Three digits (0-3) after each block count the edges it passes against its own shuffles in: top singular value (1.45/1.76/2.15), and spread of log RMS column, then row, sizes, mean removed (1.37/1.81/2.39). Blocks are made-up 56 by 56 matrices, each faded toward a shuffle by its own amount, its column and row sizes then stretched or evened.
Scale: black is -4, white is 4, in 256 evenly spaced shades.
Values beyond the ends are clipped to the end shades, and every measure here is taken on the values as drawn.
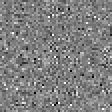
2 1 1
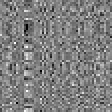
3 3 0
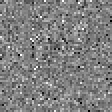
1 1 1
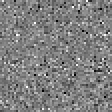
0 0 1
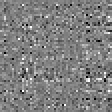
2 2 2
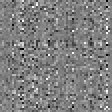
2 3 1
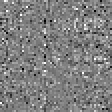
1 2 1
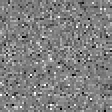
1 0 1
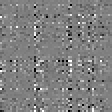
3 3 3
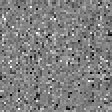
1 1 0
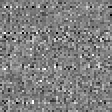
1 0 3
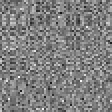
3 0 1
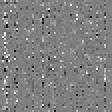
1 3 0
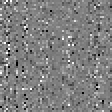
1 3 0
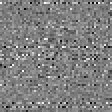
2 0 3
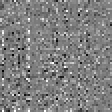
2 3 2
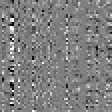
3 3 0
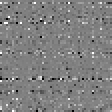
2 2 3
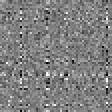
3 2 2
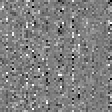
0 3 0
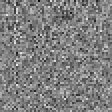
2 1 0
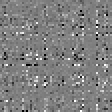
2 3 3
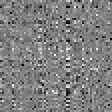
3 2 1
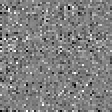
2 2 2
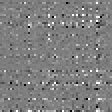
2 2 3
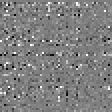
0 2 3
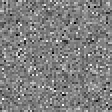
1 1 1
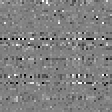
3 0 3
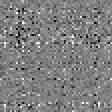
2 2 3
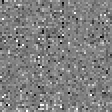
0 2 0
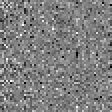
2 2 0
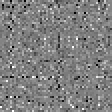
1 1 2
